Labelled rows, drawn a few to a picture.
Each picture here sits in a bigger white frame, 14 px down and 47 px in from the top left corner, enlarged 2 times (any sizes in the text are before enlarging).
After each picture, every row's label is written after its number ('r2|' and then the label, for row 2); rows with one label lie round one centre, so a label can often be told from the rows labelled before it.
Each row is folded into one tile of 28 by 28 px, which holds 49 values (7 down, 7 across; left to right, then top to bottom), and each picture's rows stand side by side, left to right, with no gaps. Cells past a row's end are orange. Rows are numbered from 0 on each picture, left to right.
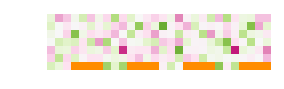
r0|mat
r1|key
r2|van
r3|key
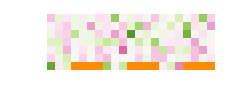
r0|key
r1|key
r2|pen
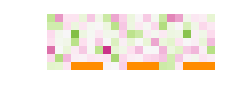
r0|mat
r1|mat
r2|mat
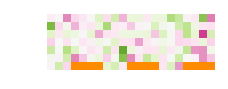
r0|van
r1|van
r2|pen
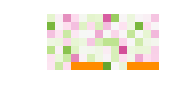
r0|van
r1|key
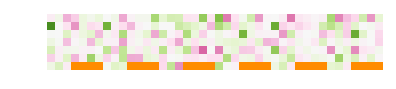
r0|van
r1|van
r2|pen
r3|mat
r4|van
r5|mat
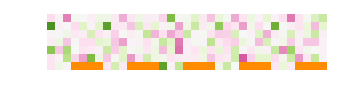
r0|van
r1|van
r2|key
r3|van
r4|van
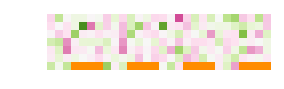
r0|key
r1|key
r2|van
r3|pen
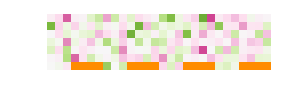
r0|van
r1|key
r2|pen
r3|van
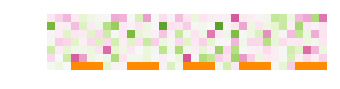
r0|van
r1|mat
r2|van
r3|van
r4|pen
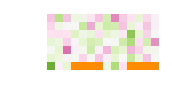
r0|key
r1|mat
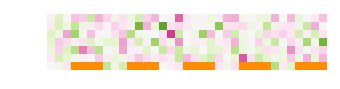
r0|pen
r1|key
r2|van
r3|van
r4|key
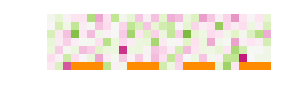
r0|pen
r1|key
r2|mat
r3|van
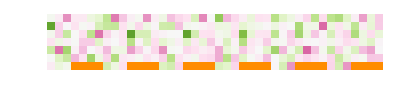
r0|van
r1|mat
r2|mat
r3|mat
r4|pen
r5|pen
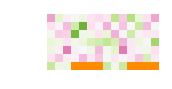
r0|key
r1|key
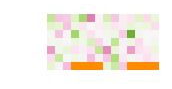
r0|mat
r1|mat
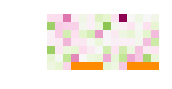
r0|van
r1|van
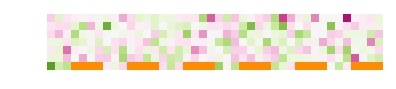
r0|key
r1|van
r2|pen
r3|key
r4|mat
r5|van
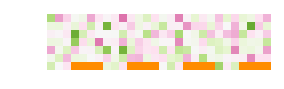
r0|mat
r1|van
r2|van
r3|key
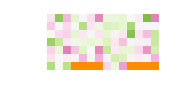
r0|key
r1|pen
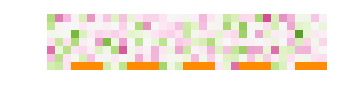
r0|mat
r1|key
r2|key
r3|pen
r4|mat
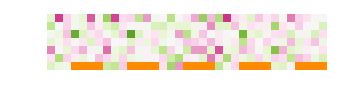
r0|mat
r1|mat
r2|pen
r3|mat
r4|van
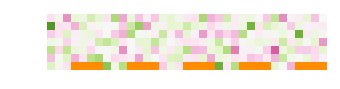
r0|van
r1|key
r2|pen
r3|key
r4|mat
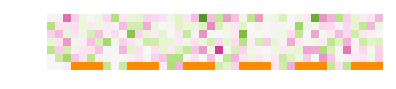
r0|van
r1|key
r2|pen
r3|mat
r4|pen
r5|key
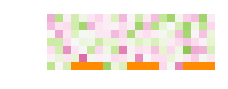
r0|key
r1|key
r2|pen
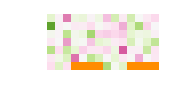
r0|van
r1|key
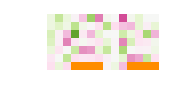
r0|pen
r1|van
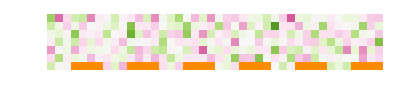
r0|mat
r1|pen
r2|pen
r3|van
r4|van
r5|key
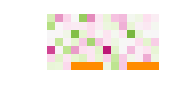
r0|mat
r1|mat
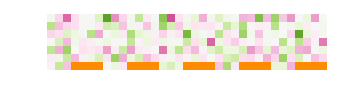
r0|van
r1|mat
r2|mat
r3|pen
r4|mat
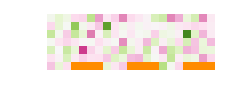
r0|pen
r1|van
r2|mat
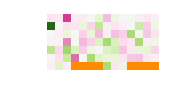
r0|van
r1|key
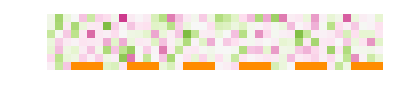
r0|pen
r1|van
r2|mat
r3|pen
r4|mat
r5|van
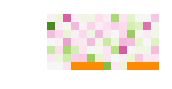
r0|van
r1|key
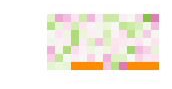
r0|mat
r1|pen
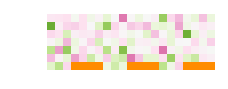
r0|van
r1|van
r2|mat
